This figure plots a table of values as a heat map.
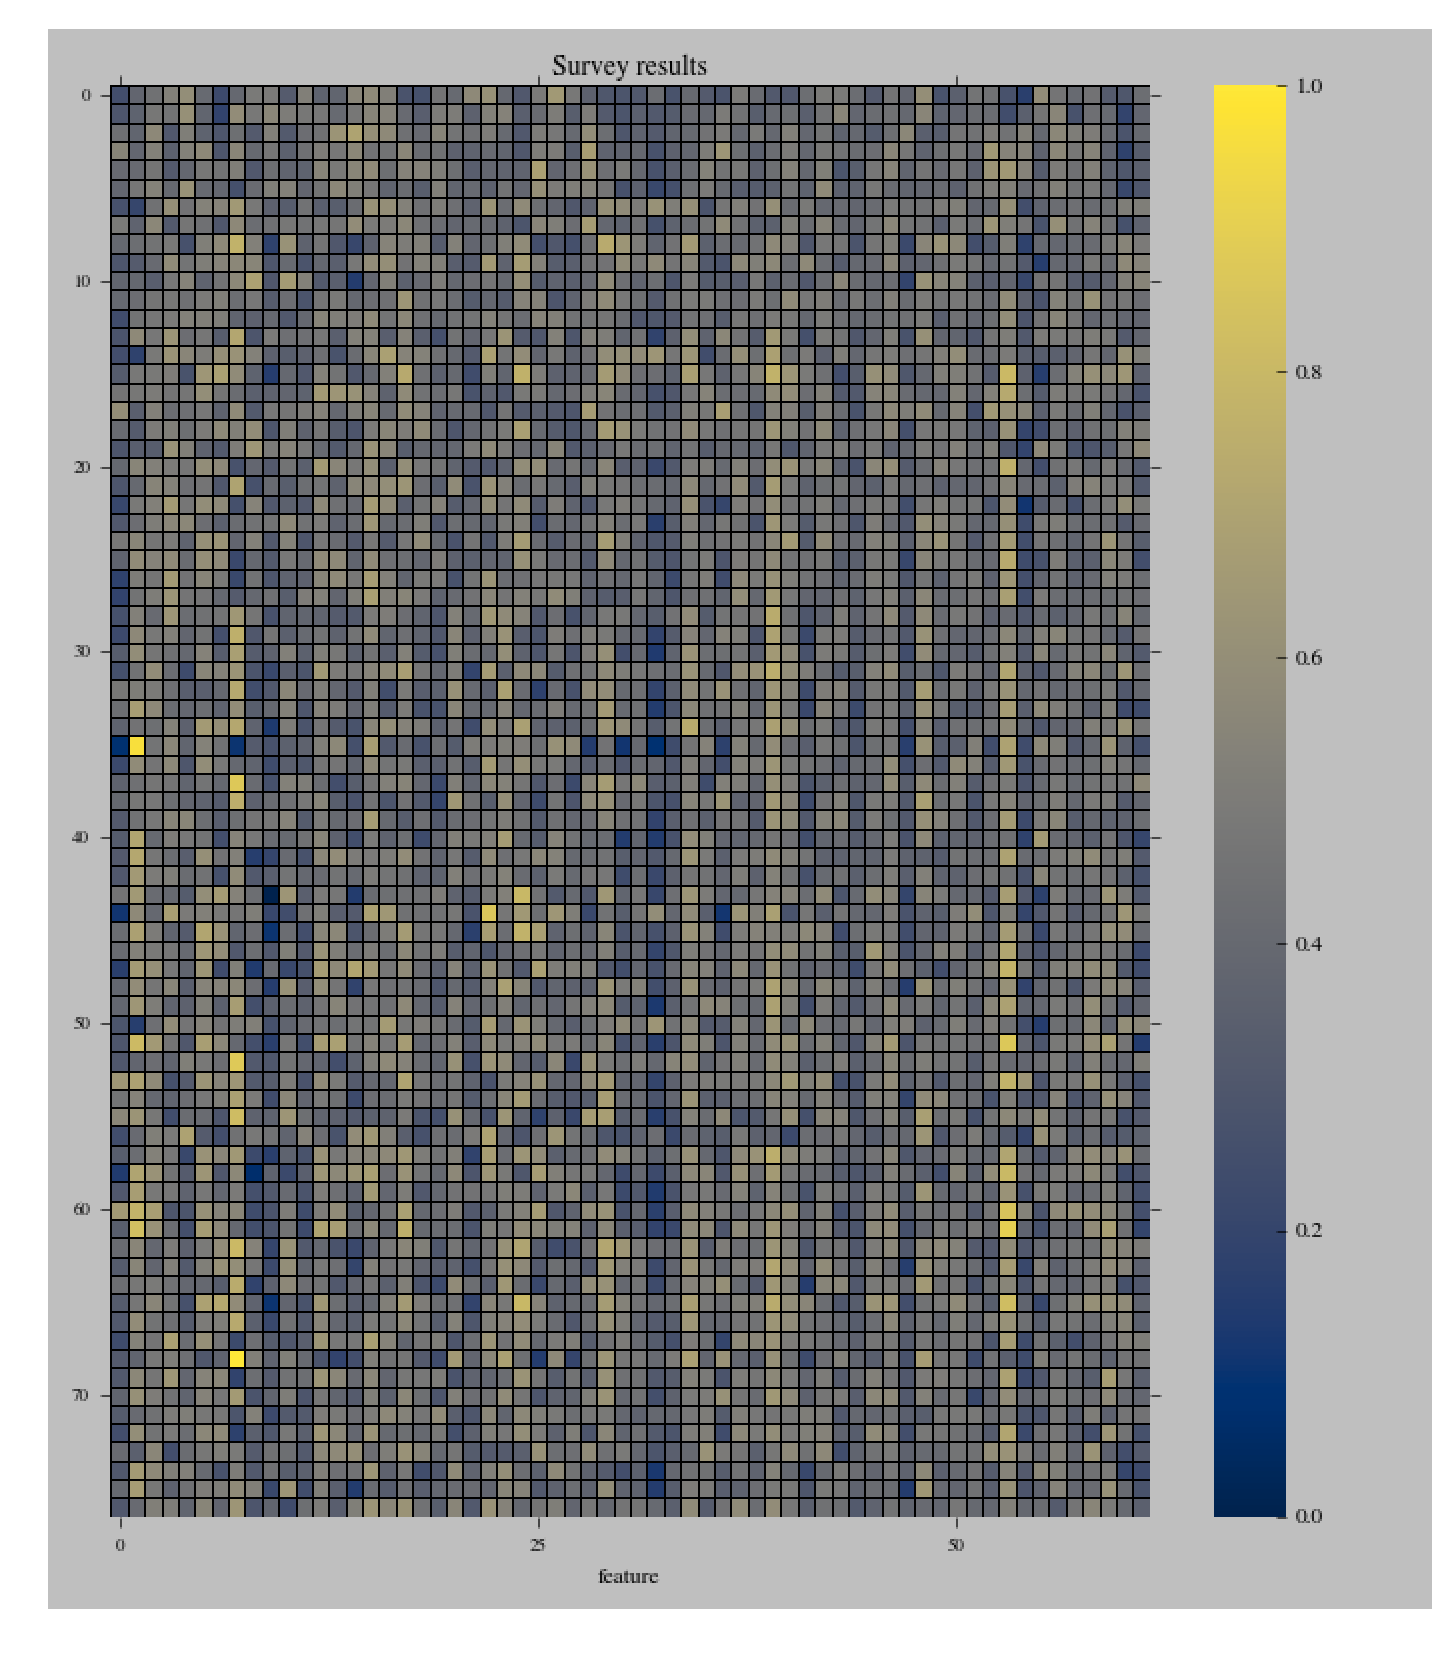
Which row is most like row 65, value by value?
15
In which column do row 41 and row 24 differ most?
8
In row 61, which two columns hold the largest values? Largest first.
53, 1
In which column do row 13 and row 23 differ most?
7
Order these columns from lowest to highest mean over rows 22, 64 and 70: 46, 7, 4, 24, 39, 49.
4, 49, 24, 46, 7, 39
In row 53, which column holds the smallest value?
32
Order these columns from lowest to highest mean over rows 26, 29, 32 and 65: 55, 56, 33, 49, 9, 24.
9, 33, 55, 49, 56, 24
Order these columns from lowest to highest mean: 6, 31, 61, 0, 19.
0, 61, 19, 31, 6
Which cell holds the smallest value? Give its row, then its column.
43, 9
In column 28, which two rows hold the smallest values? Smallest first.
35, 44
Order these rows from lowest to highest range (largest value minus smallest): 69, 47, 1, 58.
1, 69, 47, 58
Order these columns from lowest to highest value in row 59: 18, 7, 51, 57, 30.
30, 18, 57, 51, 7
